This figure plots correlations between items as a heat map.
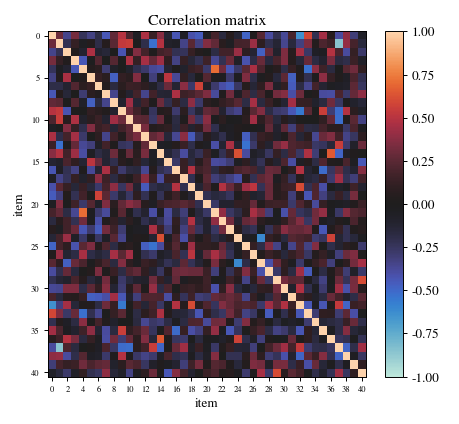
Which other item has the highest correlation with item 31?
8
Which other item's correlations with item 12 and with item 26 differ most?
18
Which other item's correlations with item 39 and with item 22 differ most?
6
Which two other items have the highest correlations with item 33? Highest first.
0, 14
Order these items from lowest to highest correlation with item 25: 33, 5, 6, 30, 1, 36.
33, 36, 30, 6, 1, 5
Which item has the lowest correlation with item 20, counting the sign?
34
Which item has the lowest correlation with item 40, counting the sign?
15
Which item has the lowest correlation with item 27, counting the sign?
24
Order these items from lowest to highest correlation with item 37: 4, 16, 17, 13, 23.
4, 23, 16, 17, 13
